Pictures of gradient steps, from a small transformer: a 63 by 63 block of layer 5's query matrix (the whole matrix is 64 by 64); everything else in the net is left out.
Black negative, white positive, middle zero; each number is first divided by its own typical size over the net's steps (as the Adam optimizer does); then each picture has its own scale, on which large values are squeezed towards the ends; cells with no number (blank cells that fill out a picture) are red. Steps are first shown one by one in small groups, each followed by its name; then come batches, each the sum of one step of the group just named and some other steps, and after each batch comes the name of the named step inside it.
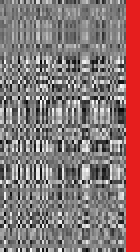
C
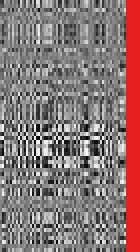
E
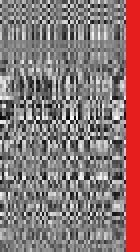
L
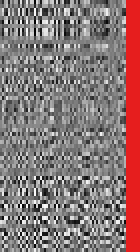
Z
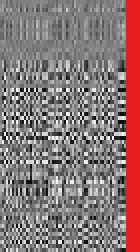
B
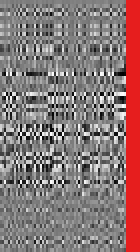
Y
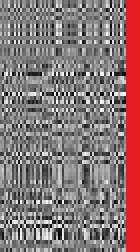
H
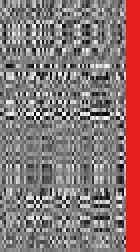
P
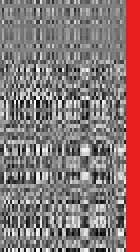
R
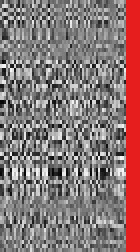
C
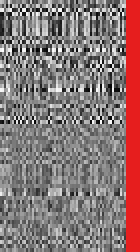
B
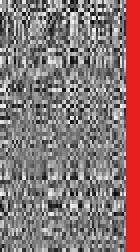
L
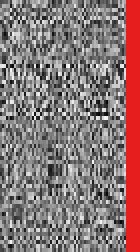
P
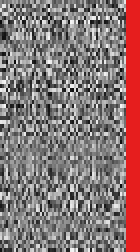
L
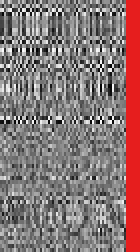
R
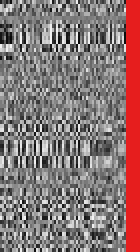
R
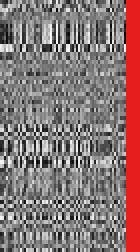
H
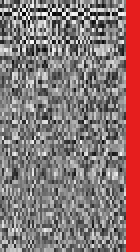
E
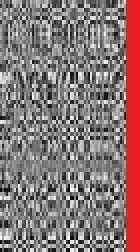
L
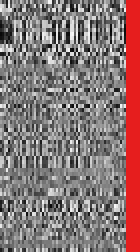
H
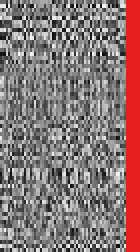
R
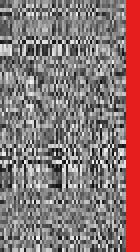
H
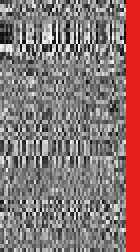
H
